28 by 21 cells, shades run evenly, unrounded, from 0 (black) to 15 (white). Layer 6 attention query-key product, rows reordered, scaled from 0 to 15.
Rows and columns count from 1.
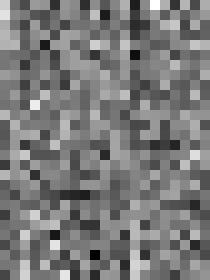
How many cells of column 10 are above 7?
16
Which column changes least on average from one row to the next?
12
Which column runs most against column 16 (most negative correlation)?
6
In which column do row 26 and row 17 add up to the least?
10
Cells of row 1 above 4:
17
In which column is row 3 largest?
18
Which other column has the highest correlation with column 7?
2
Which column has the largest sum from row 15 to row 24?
14
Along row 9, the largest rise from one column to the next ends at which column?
8
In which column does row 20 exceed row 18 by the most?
4
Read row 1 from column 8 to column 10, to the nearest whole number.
8 3 8
